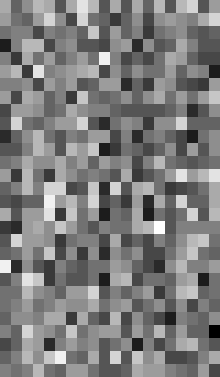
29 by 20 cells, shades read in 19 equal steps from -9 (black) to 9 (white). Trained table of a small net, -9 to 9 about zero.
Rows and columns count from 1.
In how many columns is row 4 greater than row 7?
7
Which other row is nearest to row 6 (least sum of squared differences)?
29
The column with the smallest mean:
10
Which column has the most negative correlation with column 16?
11
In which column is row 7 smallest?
12
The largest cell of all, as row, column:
18, 15
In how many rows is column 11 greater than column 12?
16
